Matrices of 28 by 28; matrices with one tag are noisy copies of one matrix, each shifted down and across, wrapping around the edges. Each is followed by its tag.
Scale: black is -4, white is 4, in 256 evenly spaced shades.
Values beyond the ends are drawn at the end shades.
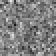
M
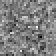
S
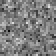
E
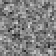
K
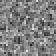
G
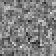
K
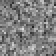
E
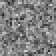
G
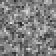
E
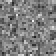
S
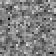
G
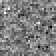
G
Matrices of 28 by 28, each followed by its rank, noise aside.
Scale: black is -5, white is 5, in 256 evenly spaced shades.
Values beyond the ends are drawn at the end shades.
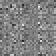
four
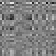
one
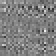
three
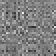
three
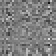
four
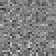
five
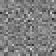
four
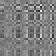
one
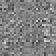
five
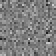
five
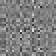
three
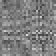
three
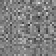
four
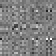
three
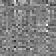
four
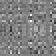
four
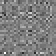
four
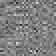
five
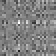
three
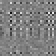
one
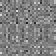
four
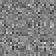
four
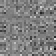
four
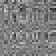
four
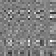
two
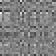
two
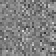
five
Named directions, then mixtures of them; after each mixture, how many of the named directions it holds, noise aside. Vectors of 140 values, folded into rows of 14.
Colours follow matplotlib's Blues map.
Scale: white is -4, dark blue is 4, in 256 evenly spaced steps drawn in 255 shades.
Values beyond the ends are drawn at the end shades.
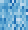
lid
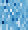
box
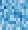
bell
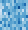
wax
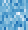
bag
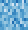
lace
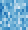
one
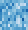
three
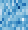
two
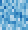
one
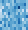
one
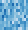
four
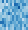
three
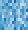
two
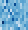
one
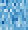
two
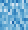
one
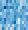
three
